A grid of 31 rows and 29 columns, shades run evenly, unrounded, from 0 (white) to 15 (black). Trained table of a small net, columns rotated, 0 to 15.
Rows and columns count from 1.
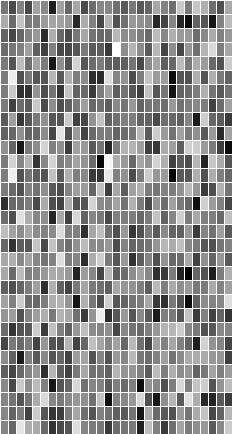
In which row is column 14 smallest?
12
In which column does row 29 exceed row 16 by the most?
20
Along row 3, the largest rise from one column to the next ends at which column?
6
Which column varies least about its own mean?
16
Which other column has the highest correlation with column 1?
8
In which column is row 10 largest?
28
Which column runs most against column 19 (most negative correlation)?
22
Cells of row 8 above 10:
4
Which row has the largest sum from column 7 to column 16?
30
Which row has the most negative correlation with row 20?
26
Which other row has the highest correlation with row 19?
17
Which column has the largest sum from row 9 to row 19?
29
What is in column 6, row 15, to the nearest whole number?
5
